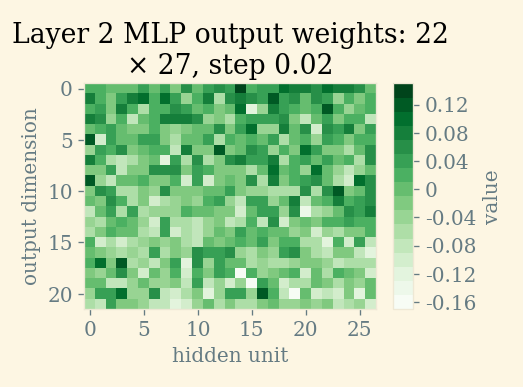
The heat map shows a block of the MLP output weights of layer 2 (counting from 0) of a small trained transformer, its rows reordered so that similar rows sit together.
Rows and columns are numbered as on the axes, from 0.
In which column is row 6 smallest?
8
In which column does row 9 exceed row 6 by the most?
0
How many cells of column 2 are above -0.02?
13
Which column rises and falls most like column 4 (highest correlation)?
17
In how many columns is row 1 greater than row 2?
13
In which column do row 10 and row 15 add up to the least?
3
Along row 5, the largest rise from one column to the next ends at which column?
2
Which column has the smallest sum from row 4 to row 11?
4
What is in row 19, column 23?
-0.06
